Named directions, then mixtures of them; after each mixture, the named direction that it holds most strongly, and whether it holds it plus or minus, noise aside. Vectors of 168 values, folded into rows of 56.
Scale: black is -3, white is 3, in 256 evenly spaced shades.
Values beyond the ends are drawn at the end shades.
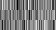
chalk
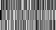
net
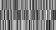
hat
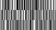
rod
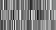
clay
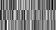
rod, minus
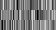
clay, plus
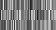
clay, plus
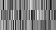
clay, minus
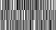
rod, plus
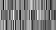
clay, minus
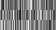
clay, minus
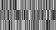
hat, plus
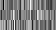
clay, minus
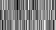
chalk, plus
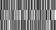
hat, minus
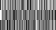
net, minus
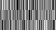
chalk, plus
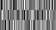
rod, minus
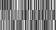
chalk, minus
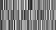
clay, plus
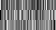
net, plus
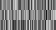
hat, minus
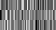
net, plus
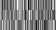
chalk, minus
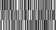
chalk, minus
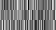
chalk, minus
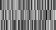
hat, minus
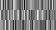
clay, minus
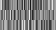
rod, plus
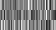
hat, plus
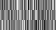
chalk, minus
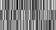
rod, plus
